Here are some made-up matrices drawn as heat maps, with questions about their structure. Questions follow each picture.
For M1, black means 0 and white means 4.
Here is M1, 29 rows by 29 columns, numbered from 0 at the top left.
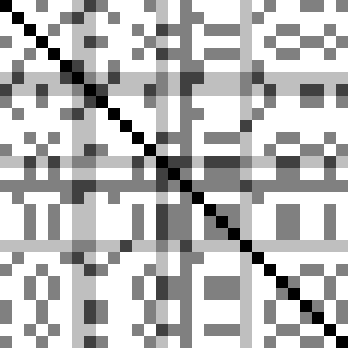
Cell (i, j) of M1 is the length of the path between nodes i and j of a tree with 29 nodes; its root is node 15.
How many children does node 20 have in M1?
1
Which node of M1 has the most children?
13
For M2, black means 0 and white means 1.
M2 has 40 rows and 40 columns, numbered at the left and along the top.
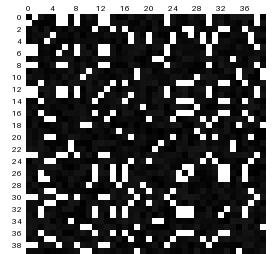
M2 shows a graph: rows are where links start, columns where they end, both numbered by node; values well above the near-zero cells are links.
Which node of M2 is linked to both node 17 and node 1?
node 13
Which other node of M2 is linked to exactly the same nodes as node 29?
node 31
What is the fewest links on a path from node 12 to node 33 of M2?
5
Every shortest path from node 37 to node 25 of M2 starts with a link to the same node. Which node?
node 3
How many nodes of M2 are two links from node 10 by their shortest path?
3
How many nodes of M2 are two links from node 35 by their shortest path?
2
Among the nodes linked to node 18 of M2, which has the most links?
node 30
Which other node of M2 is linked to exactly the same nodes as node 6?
node 38
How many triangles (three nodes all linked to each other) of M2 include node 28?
1
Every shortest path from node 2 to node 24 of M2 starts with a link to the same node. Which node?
node 27
